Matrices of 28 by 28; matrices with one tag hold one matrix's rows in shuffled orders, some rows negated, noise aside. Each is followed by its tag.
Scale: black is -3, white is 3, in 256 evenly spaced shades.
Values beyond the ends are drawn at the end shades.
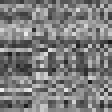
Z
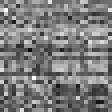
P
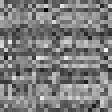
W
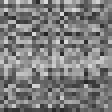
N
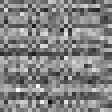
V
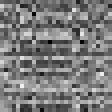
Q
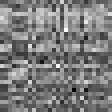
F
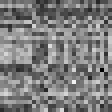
Z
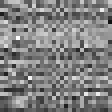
F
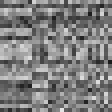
Z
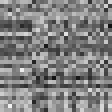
Z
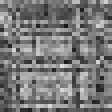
Q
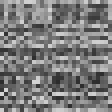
P
